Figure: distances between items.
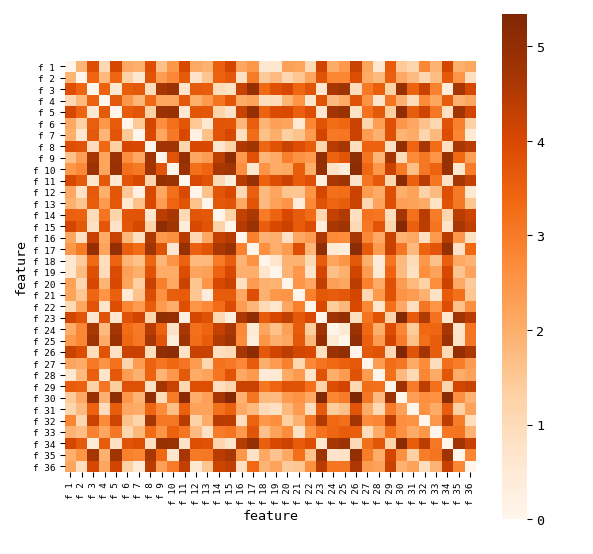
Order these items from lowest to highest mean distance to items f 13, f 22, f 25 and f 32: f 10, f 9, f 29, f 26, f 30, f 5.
f 10, f 30, f 9, f 29, f 5, f 26
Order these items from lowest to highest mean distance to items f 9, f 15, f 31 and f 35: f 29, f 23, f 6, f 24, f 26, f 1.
f 1, f 24, f 6, f 29, f 23, f 26
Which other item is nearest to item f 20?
f 16
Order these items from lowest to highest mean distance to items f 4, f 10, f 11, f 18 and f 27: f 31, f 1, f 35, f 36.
f 31, f 1, f 35, f 36
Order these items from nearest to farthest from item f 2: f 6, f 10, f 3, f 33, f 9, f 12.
f 12, f 6, f 33, f 9, f 10, f 3
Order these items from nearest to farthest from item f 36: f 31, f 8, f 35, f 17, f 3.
f 31, f 35, f 17, f 3, f 8
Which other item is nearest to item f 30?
f 9
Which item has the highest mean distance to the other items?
f 26
